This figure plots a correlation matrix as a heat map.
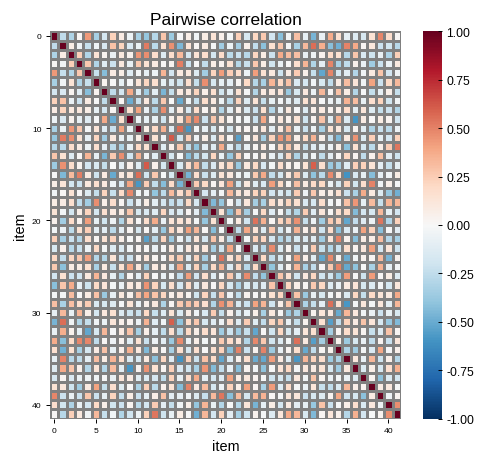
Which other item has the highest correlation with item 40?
41
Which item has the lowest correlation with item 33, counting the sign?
31
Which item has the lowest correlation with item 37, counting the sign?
39
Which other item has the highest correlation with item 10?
15
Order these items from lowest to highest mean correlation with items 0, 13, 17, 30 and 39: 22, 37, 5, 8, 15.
5, 37, 15, 8, 22
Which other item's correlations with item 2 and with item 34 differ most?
11
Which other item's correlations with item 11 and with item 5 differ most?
14
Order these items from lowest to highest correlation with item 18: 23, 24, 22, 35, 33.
24, 22, 33, 23, 35
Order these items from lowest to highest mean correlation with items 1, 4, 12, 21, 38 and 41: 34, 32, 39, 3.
34, 32, 39, 3
